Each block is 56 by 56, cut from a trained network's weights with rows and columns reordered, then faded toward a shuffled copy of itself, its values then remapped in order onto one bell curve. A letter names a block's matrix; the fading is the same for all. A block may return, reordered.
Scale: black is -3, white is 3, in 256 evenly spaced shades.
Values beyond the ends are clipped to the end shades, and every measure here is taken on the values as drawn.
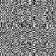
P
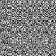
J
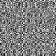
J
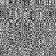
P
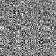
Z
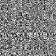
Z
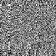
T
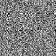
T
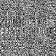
T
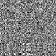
T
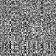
Z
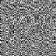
J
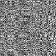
Z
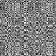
J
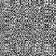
J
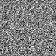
T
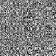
Z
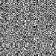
Z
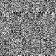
T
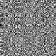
P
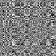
P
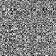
T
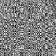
J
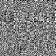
T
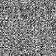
T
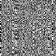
Z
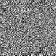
T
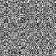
P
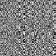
P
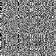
Z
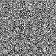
T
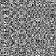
P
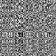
J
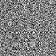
T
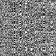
Z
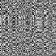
J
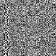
Z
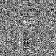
T
